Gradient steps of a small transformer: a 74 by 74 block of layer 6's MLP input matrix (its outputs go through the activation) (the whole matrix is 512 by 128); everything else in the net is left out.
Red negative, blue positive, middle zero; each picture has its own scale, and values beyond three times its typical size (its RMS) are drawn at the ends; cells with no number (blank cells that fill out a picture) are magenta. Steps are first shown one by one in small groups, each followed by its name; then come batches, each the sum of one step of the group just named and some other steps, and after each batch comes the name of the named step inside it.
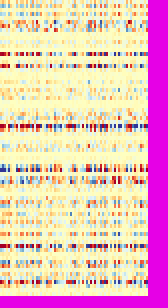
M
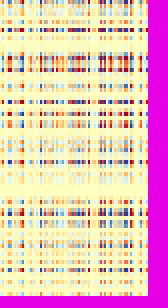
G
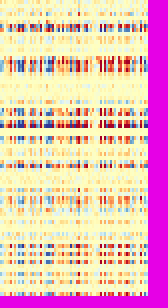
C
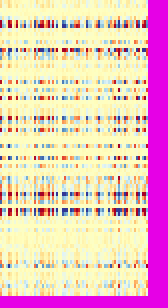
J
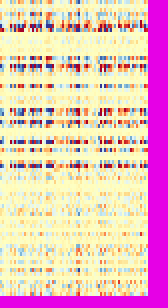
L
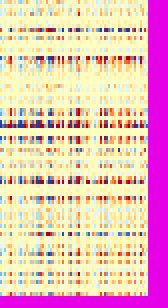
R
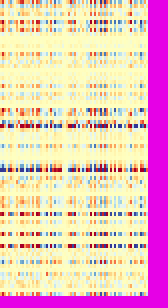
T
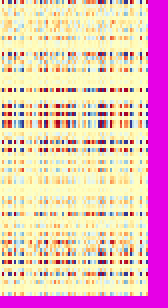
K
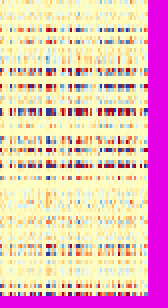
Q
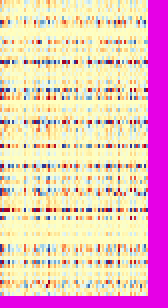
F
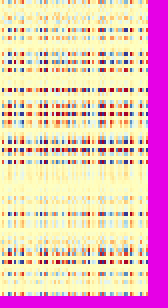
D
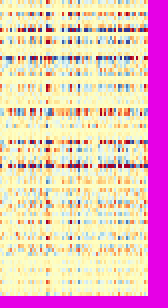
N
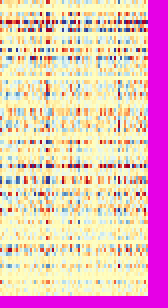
N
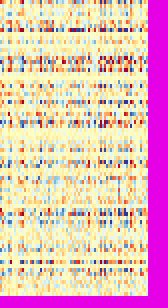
G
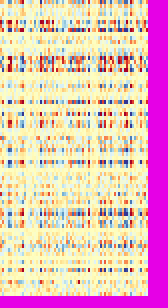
G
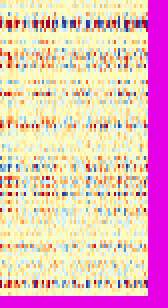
M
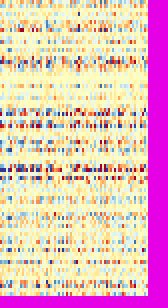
L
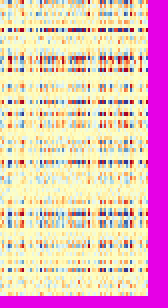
G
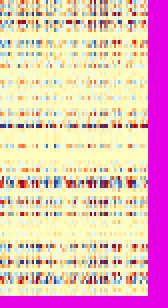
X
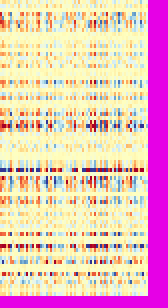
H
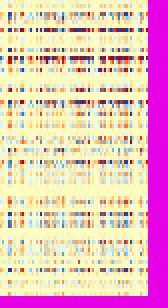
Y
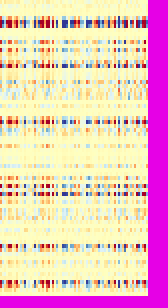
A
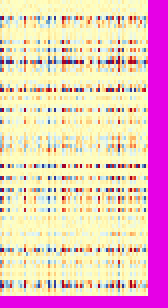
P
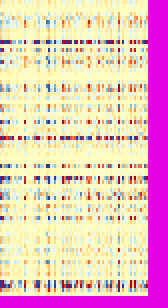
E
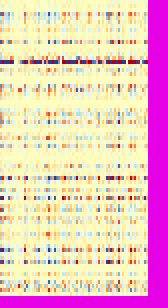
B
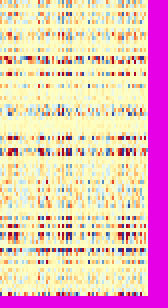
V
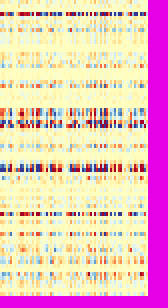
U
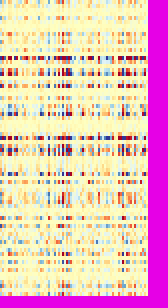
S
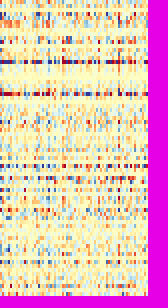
P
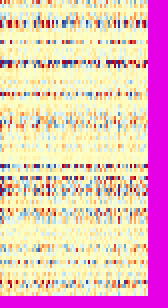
A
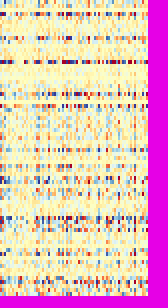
B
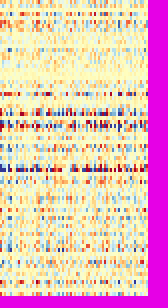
U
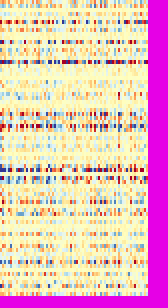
H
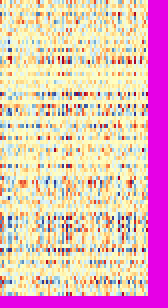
X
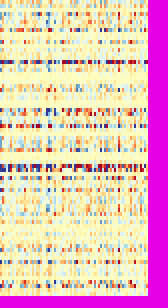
P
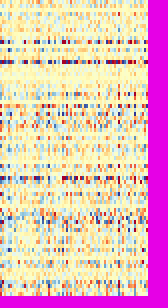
E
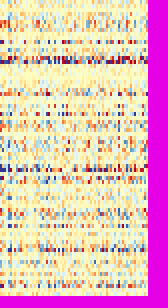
H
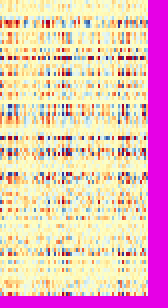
S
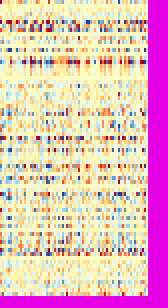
E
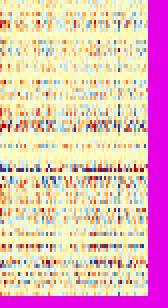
H
